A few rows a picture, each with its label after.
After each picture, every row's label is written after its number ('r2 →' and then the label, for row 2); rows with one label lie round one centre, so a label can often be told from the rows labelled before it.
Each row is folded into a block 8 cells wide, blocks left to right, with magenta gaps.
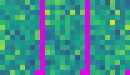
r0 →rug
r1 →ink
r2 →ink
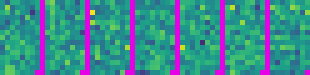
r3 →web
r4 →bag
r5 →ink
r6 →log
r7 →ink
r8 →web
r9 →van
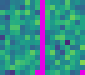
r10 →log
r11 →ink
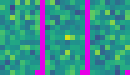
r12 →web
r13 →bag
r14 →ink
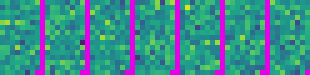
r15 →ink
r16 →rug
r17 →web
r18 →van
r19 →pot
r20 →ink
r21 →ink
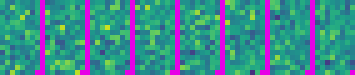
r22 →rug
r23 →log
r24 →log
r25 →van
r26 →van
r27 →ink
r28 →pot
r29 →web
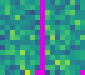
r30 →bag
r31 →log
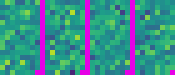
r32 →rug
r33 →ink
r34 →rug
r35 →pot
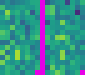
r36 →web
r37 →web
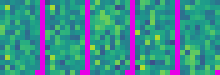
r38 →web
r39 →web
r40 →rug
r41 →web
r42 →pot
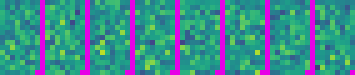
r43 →log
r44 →web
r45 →pot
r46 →log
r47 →ink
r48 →log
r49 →pot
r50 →web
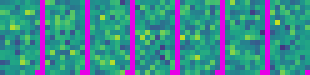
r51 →log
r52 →ink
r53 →log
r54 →rug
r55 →web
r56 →bag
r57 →ink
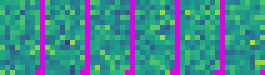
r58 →ink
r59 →ink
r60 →bag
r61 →log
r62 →rug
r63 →van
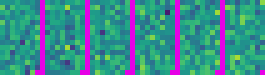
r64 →ink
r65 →van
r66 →web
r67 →web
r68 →pot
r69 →web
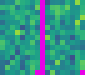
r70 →van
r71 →van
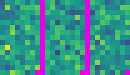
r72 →pot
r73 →bag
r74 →rug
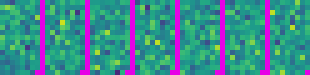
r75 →van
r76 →web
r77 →ink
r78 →web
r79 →bag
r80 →log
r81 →web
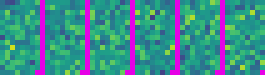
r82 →log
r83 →pot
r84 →log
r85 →ink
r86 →van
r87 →rug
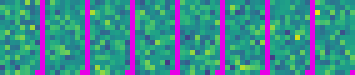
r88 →web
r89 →pot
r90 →web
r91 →log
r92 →ink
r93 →pot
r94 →rug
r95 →ink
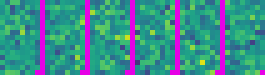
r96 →web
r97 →van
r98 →log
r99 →van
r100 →log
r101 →bag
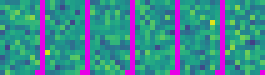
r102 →van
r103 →bag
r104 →log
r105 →bag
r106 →van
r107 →bag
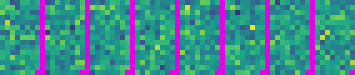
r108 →bag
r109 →van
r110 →van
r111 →rug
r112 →web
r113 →pot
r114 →rug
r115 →rug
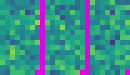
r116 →pot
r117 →log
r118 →ink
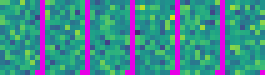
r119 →ink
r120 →ink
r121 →log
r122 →van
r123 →web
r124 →pot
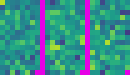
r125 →rug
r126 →log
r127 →bag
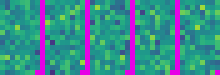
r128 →log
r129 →rug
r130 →web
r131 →ink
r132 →log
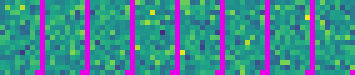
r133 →van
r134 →rug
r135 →rug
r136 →ink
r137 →bag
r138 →log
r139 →van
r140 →bag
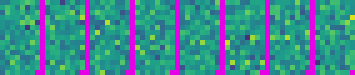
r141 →van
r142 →rug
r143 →web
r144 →ink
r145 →web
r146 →rug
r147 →web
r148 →van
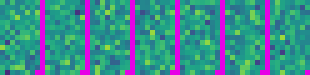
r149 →rug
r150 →bag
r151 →van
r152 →pot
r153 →web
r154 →log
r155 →web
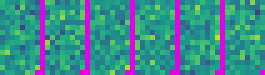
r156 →bag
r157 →rug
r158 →pot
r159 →rug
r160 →van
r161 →web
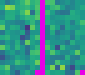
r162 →van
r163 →ink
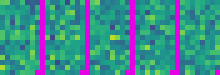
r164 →bag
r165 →web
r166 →bag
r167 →pot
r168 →ink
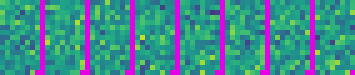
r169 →ink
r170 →van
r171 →web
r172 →rug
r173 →bag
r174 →bag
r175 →rug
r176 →log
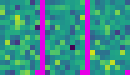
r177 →log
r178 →van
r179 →log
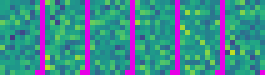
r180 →rug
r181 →bag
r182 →rug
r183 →ink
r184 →web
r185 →rug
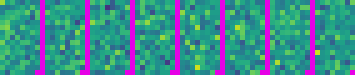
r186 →rug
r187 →ink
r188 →rug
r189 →rug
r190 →log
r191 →log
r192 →rug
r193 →log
